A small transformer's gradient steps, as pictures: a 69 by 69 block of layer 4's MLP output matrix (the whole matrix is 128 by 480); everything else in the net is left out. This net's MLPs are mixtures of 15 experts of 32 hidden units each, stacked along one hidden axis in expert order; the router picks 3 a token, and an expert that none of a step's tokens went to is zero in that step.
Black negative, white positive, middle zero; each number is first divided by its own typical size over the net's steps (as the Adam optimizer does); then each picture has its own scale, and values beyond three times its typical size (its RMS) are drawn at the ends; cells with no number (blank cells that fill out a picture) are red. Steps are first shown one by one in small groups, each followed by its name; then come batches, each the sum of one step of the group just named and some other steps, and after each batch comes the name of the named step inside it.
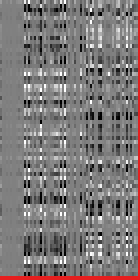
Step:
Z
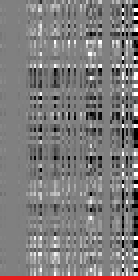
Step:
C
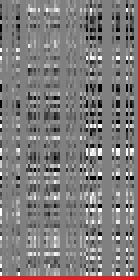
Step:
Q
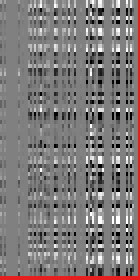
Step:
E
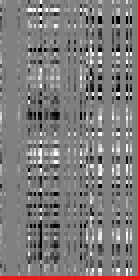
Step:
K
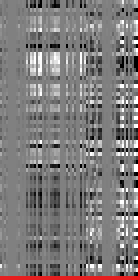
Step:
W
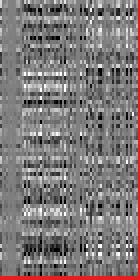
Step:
Z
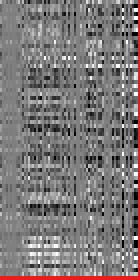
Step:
C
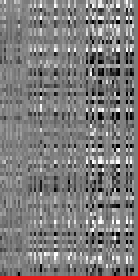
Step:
E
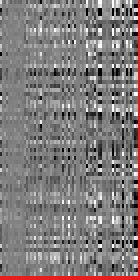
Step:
C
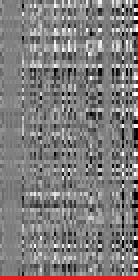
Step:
C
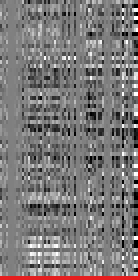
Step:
C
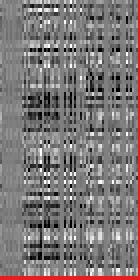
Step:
K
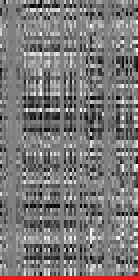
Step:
W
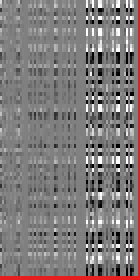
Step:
E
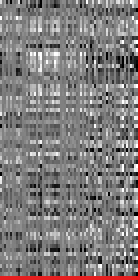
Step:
W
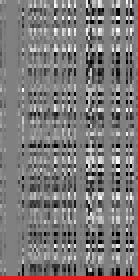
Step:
E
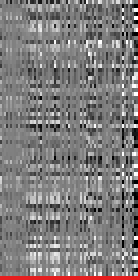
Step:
C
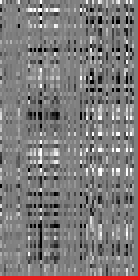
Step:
K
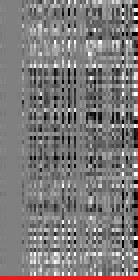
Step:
C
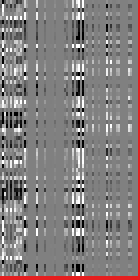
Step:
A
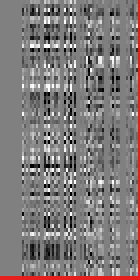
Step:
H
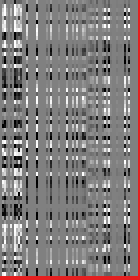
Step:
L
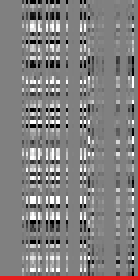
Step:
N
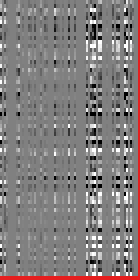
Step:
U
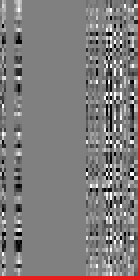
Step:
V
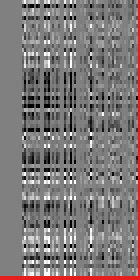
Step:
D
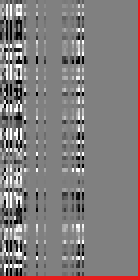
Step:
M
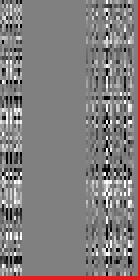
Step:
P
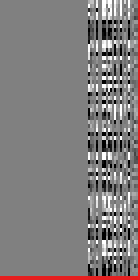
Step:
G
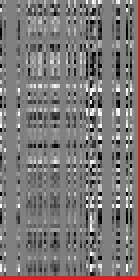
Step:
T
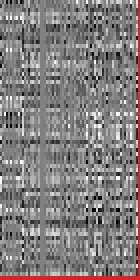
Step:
A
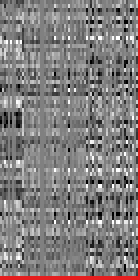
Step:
A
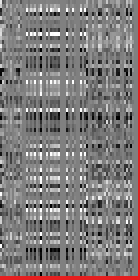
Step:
P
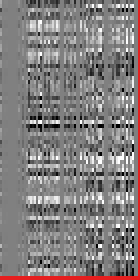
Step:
N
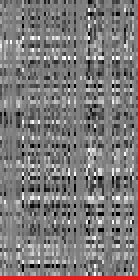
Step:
U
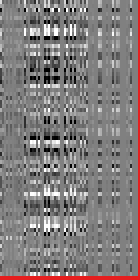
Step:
A
